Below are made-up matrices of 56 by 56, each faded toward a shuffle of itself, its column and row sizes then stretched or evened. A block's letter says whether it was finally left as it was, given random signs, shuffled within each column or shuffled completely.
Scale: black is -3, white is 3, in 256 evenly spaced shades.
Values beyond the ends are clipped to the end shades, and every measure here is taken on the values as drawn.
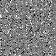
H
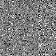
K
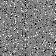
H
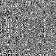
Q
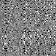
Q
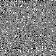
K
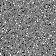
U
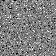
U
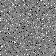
U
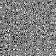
Q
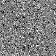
H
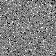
U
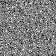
U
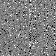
H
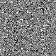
K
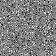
H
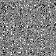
K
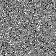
U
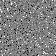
U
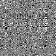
Q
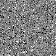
H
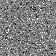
U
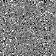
K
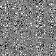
K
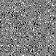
Q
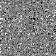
K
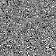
K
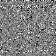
K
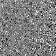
H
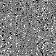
H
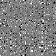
Q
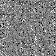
H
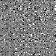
Q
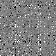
K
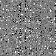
K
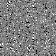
H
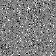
H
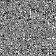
K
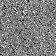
U
